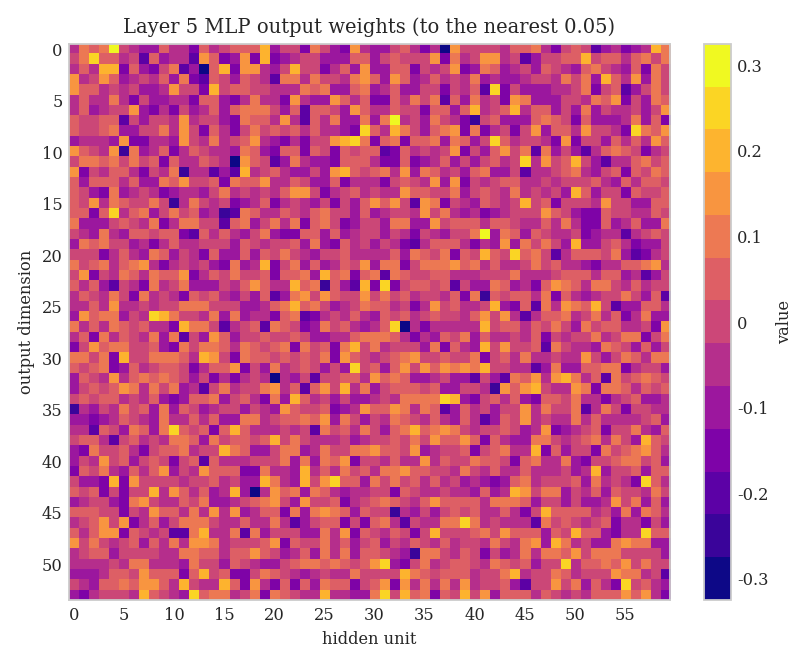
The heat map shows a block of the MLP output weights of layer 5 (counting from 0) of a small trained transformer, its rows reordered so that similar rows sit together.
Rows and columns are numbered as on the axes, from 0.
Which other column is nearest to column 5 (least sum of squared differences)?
39
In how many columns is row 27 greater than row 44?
21
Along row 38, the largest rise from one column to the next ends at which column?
57
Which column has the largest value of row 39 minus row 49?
34
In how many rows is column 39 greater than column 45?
21
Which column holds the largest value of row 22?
25
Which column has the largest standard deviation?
41
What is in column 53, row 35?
0.1
